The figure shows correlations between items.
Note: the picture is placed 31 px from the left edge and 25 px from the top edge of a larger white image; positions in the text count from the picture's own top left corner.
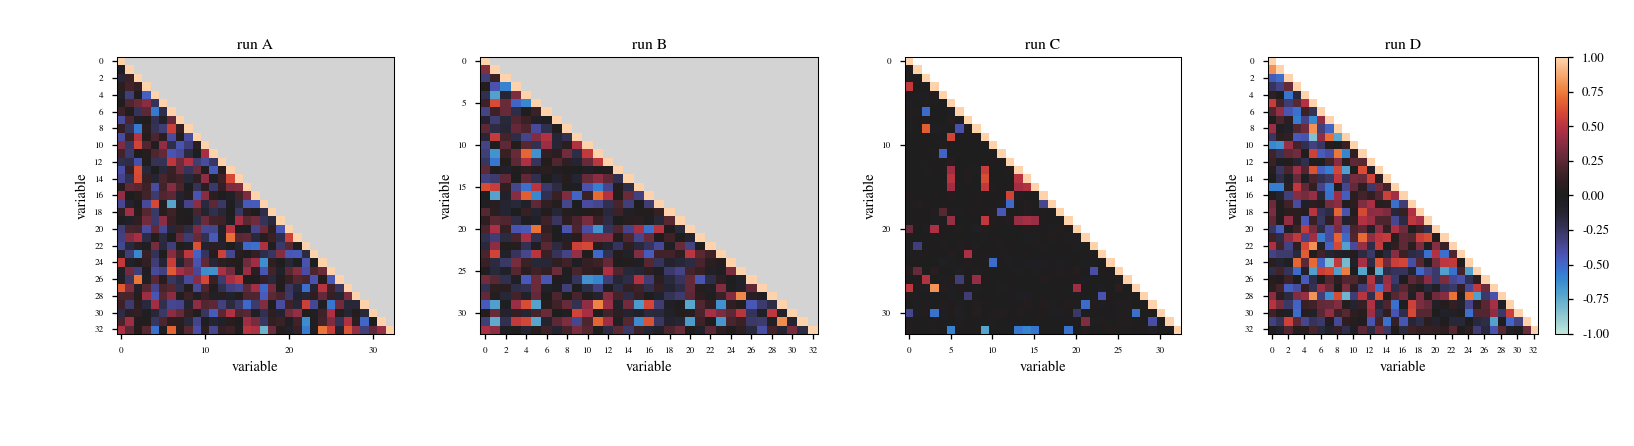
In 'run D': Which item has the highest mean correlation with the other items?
8
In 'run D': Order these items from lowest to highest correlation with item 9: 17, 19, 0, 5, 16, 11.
5, 11, 16, 0, 19, 17
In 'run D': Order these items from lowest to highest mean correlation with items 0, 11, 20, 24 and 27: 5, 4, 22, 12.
12, 4, 22, 5
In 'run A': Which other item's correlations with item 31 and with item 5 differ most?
25
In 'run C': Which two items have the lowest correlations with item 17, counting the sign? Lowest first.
12, 16
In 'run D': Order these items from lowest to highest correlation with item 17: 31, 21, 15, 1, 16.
15, 16, 31, 1, 21
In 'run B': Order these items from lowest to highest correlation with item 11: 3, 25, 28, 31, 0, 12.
0, 28, 25, 3, 12, 31
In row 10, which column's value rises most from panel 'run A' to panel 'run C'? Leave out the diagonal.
25
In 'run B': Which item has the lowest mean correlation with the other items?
26
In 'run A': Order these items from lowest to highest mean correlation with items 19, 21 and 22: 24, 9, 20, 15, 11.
24, 11, 15, 20, 9
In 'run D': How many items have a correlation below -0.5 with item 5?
3
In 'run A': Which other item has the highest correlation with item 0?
27
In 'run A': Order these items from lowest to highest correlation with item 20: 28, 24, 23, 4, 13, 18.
23, 28, 24, 18, 4, 13
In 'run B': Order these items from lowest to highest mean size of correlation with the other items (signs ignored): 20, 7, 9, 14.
7, 14, 9, 20
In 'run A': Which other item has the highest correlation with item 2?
26
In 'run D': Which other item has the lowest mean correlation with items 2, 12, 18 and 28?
25
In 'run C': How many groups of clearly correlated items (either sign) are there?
9
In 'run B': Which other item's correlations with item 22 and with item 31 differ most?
1
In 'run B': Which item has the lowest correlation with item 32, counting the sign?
27
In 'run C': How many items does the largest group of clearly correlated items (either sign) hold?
7
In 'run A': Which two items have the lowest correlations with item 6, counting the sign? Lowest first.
17, 4
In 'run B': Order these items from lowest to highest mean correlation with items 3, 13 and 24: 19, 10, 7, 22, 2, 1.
2, 1, 19, 22, 10, 7
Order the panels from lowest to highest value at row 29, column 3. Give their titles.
run D, run A, run C, run B
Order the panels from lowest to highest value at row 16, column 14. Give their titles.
run C, run A, run B, run D
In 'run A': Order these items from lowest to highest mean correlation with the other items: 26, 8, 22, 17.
17, 22, 8, 26
